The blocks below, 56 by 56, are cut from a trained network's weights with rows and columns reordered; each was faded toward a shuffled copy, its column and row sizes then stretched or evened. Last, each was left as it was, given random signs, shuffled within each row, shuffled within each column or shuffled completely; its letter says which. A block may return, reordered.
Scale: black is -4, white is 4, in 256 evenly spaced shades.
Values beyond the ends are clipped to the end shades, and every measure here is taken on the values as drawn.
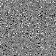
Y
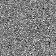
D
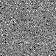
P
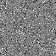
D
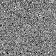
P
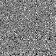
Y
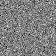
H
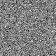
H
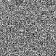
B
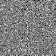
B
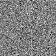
D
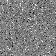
H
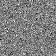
H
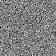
H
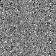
D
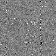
Y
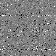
Y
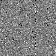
D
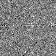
Y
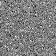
H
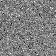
H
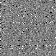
Y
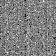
D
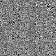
B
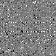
B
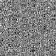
B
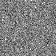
D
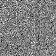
D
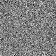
P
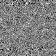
P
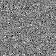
P
